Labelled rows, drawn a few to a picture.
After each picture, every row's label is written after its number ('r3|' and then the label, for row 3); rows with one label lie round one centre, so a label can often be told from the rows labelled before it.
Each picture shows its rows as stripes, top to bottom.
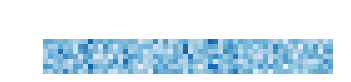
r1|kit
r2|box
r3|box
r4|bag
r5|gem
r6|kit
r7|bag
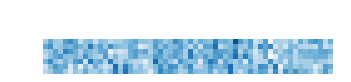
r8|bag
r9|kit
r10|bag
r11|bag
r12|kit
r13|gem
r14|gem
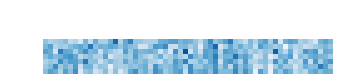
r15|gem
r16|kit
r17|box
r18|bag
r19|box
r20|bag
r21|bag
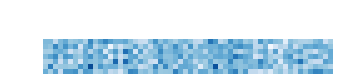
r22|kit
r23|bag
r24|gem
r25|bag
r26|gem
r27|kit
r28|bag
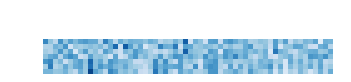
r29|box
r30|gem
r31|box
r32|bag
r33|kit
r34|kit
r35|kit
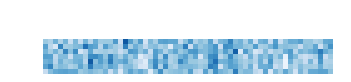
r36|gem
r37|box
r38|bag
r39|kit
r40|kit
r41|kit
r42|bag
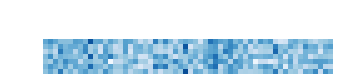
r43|kit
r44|box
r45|box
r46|kit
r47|bag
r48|kit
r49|box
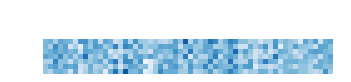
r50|box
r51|gem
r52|bag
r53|box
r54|gem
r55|bag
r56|gem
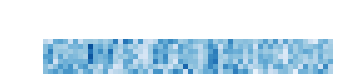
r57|gem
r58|kit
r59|kit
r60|kit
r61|kit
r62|box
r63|bag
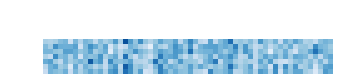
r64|gem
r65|bag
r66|bag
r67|gem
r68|kit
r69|gem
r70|gem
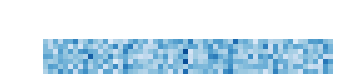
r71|bag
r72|gem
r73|box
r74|kit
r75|box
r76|gem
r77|box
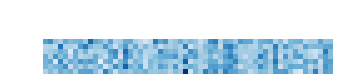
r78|kit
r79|box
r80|gem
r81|gem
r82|box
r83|gem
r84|box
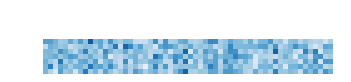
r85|kit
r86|gem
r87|box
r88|bag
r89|box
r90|kit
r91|box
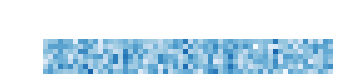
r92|box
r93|bag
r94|box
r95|gem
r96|gem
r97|box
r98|kit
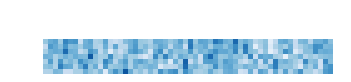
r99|bag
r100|bag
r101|bag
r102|kit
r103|box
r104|box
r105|gem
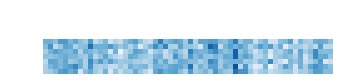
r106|bag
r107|kit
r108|bag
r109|bag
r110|kit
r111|bag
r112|bag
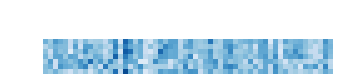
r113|gem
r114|gem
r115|gem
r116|gem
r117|kit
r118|box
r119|gem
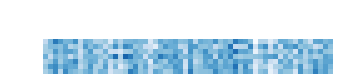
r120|bag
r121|gem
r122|bag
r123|gem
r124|bag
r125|bag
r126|bag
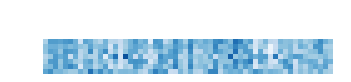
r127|bag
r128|bag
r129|bag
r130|gem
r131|bag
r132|bag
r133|kit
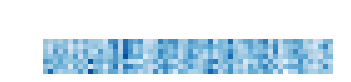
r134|gem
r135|gem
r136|gem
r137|gem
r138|kit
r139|gem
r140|kit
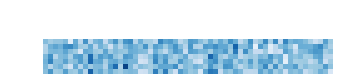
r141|gem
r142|bag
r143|bag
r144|kit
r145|kit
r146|gem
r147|kit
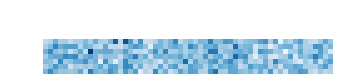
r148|gem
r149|bag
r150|kit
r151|bag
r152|box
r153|gem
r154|kit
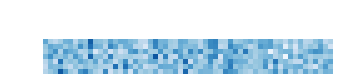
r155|kit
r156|kit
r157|bag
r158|kit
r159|box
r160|gem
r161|box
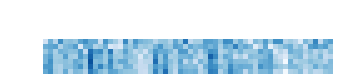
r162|box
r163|bag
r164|kit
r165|kit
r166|kit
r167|kit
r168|kit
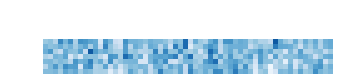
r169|box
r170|box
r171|kit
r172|gem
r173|kit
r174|bag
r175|bag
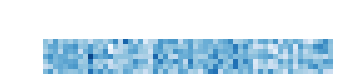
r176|gem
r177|bag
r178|bag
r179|kit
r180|bag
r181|bag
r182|kit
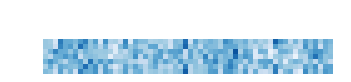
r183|box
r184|box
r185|bag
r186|bag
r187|kit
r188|box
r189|box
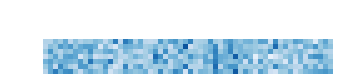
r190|gem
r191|box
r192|kit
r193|bag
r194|kit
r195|box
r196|bag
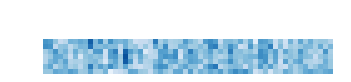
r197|kit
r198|kit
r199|gem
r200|gem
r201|gem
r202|kit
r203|bag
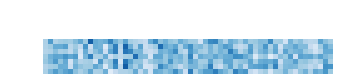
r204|kit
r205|gem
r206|gem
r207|bag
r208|gem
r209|gem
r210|bag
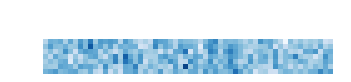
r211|kit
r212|kit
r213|box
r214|gem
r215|gem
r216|box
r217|bag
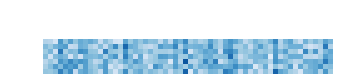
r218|box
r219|gem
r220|box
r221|gem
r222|box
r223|bag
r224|box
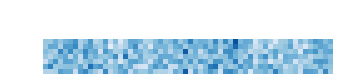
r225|bag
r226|bag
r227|box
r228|gem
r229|bag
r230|kit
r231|box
